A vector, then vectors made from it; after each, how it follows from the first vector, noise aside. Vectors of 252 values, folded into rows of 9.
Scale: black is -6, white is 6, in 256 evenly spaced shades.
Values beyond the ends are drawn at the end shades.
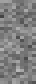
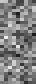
reversed, negated, scaled up.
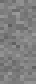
reversed, shrunk.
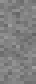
reversed, negated, shrunk.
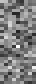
reversed, negated, scaled up.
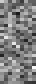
reversed, negated, scaled up.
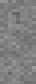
reversed, negated, shrunk.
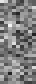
reversed, negated, scaled up.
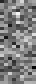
reversed, scaled up.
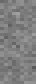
reversed, shrunk.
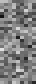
scaled up.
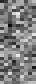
reversed, scaled up.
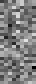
reversed, scaled up.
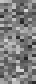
scaled up.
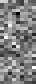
reversed, negated, scaled up.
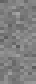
reversed, shrunk.
